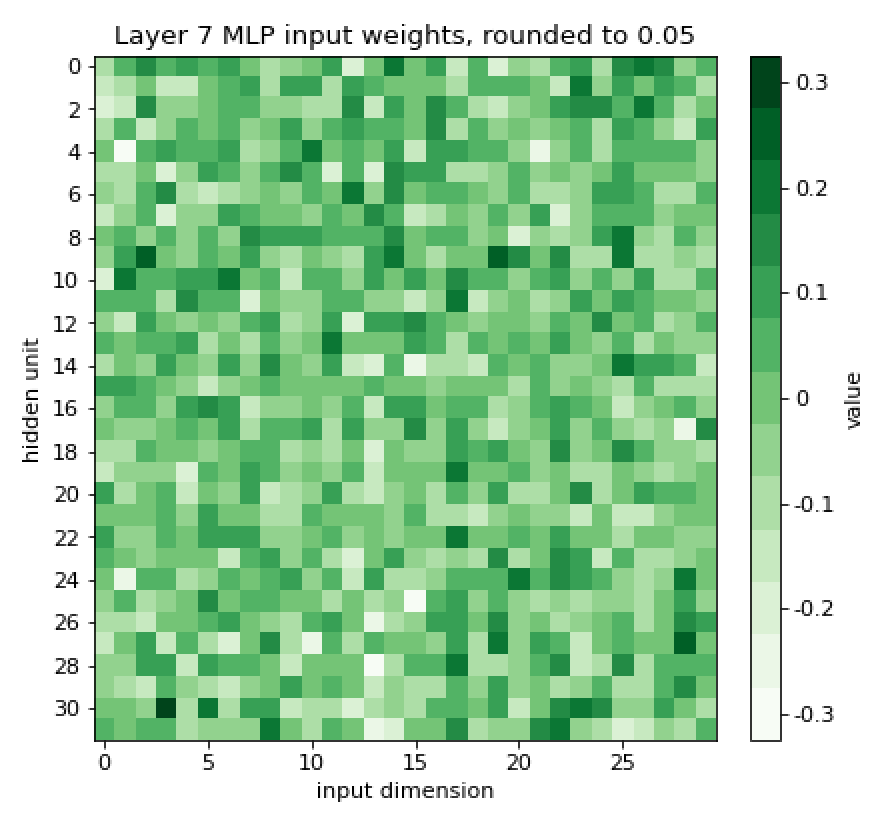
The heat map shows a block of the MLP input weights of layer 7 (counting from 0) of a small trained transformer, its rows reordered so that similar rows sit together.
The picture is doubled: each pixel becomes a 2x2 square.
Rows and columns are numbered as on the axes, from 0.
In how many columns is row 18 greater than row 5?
11
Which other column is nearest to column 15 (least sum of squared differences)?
29
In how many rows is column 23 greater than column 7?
13
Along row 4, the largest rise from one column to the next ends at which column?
2
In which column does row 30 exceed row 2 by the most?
3
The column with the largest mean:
17
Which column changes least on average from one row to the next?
27
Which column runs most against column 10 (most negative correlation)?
21
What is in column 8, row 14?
0.15
